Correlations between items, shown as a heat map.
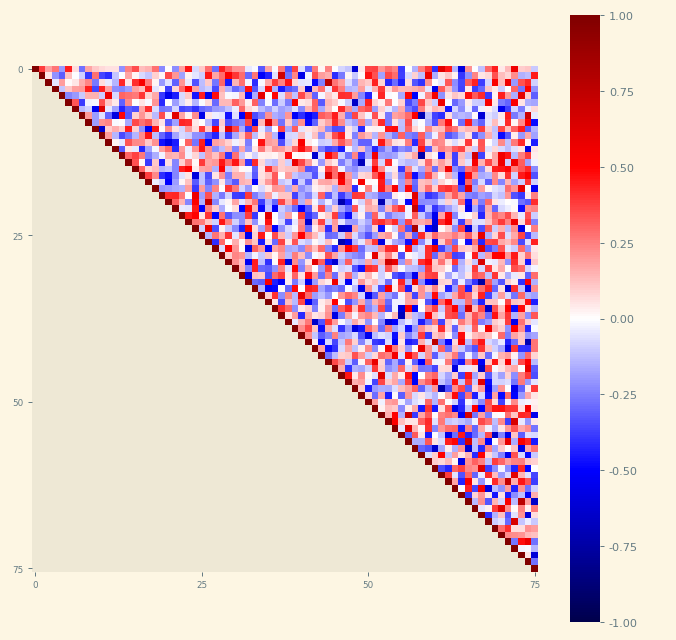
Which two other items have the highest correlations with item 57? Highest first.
24, 21
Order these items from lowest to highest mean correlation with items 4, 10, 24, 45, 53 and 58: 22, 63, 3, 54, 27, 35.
63, 27, 54, 22, 35, 3
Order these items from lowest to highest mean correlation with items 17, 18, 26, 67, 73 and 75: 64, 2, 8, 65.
64, 8, 2, 65
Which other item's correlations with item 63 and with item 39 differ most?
68
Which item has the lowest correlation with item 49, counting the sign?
14
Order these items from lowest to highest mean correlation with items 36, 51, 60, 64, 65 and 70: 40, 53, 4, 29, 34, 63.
53, 29, 63, 40, 34, 4
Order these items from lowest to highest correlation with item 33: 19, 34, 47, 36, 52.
36, 52, 19, 34, 47
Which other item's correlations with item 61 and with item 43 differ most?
48
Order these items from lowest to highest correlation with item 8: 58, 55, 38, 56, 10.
55, 58, 38, 10, 56
